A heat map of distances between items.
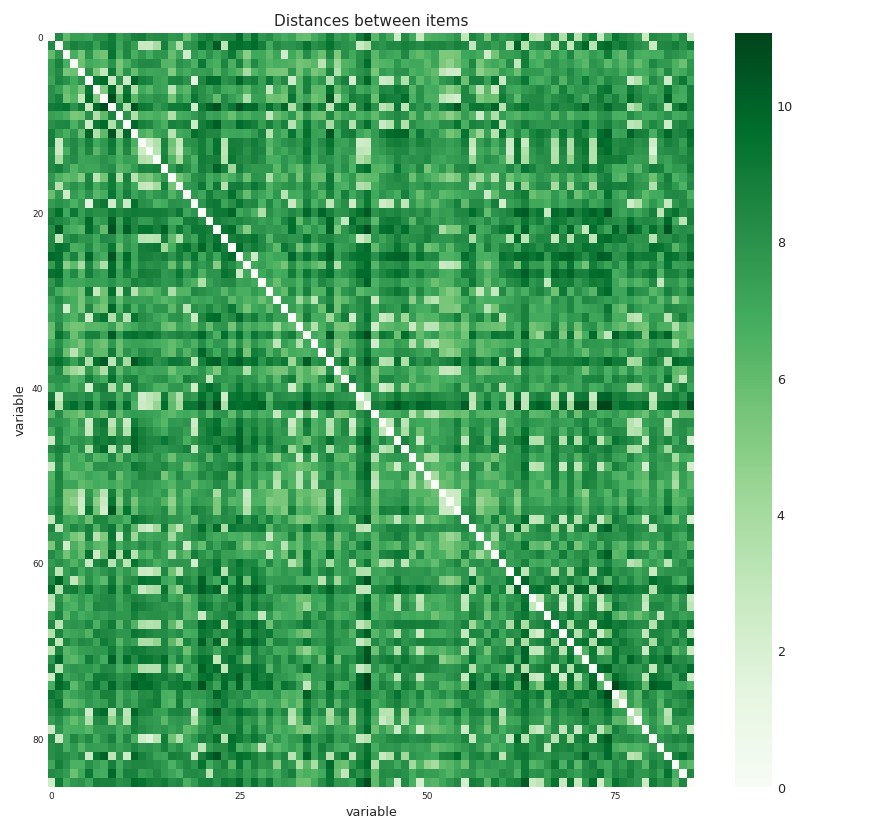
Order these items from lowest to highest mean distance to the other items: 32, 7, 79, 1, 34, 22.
79, 32, 7, 1, 34, 22
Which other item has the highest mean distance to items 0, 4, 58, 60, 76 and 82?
42
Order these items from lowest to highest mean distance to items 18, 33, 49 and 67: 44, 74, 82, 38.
38, 44, 82, 74
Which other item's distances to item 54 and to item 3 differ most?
7
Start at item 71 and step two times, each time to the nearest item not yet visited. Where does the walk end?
52
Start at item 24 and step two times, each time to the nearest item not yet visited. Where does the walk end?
50
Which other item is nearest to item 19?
5
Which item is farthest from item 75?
74
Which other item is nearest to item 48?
33
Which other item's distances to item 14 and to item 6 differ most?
59
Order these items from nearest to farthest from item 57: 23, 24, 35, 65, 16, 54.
16, 54, 35, 24, 23, 65
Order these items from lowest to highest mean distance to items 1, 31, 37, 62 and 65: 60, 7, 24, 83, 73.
60, 73, 7, 83, 24
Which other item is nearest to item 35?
43
